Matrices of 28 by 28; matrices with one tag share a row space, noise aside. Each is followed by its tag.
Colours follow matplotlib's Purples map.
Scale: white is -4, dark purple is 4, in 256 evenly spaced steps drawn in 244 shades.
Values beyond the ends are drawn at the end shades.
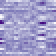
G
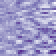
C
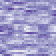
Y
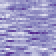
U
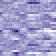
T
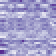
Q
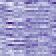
Y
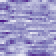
U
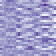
C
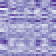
Q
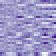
C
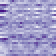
Q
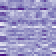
Q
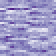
U
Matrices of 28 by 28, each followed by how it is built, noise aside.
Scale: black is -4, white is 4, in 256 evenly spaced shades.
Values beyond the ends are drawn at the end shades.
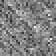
Toeplitz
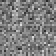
repeating columns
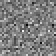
repeating columns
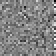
uneven columns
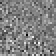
lower triangular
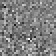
lower triangular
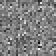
uneven columns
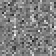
uneven columns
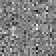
uneven columns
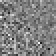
lower triangular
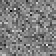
Toeplitz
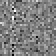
uneven columns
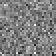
low rank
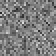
Toeplitz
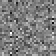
uneven columns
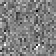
uneven columns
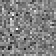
uneven columns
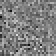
lower triangular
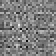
low rank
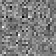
low rank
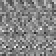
repeating columns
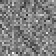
Toeplitz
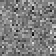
uneven columns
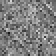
Toeplitz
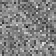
Toeplitz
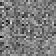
low rank
